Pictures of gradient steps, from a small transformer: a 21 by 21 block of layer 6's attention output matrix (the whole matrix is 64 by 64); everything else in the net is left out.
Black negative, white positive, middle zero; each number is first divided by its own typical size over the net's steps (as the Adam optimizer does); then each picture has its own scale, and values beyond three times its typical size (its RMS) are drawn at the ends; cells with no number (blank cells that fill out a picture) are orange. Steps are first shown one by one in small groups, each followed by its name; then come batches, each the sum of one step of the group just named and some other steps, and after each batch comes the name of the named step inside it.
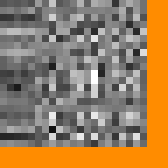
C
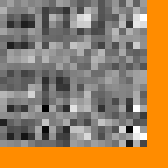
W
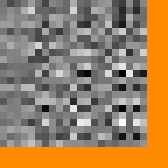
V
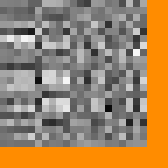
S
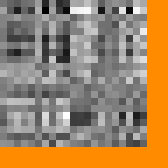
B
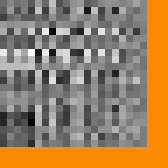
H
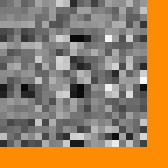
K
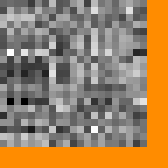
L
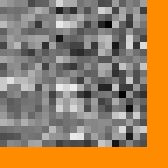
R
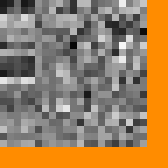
R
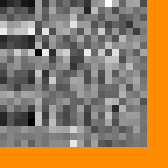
H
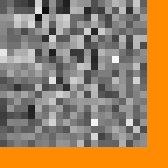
H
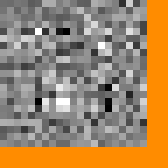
S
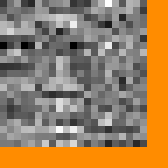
R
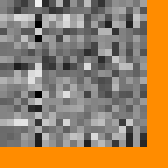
R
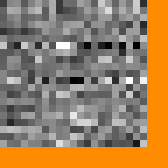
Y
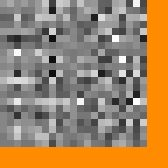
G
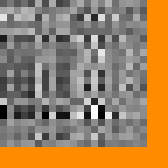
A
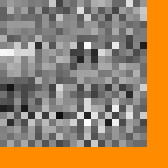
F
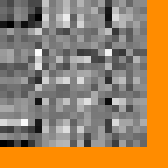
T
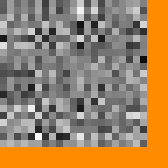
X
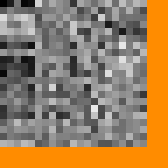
A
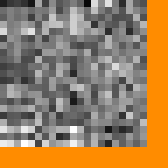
X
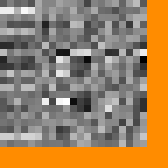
G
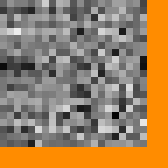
G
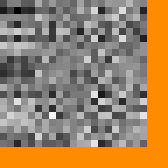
X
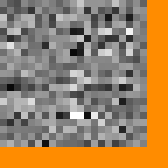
F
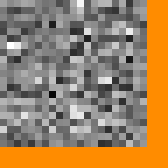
F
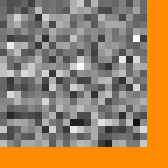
G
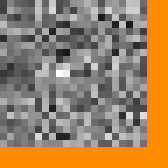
X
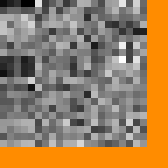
X
